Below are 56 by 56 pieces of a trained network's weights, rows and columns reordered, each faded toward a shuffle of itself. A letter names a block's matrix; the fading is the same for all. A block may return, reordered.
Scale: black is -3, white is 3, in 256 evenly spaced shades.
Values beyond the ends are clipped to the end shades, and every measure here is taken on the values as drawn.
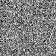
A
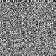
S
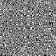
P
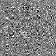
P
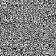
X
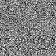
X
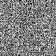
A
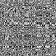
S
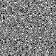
P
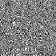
P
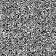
A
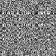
S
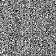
A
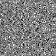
P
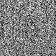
A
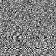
S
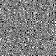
P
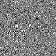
P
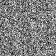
A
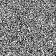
A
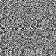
S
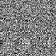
S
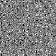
P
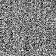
A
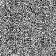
A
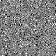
P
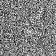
A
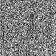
A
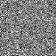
P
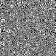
P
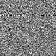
X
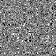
P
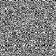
S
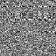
S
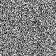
A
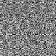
S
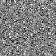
P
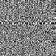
S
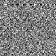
X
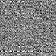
S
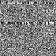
S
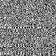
S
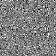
P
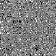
P
